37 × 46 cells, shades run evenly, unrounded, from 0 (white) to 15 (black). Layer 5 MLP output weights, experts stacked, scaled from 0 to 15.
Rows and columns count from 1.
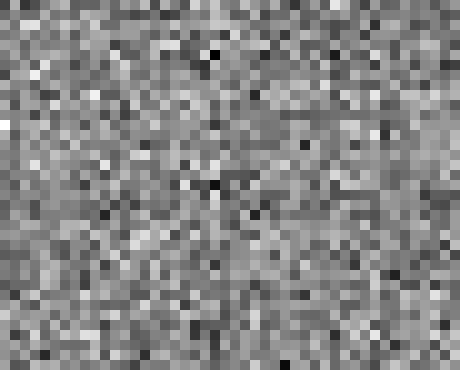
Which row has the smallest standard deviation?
16
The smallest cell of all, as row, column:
13, 1
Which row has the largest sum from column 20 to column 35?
6
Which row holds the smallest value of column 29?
17
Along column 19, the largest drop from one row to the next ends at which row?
32
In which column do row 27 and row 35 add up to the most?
22
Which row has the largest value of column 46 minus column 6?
11
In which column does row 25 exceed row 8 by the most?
4
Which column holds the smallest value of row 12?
19
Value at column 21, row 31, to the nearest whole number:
5
